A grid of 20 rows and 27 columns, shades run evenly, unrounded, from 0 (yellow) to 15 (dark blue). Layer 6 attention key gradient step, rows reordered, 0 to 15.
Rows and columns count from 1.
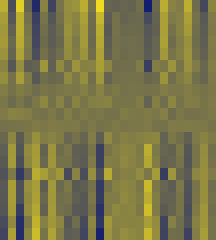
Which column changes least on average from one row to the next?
17
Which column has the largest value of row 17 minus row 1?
13
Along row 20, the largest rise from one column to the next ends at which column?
3
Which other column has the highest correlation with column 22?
6
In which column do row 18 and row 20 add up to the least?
19
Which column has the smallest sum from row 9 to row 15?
5
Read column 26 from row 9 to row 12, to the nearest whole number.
8 8 8 7
